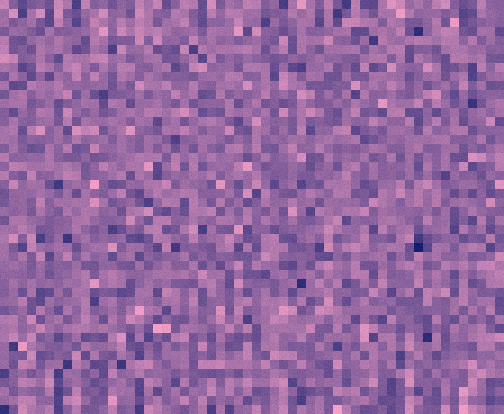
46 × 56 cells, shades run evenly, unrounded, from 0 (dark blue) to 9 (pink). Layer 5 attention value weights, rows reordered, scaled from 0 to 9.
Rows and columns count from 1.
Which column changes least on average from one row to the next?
31
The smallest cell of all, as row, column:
28, 47
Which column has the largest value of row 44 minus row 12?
53
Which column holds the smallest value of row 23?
17
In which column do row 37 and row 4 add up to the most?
18
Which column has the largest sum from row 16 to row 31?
37
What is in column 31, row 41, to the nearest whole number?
5
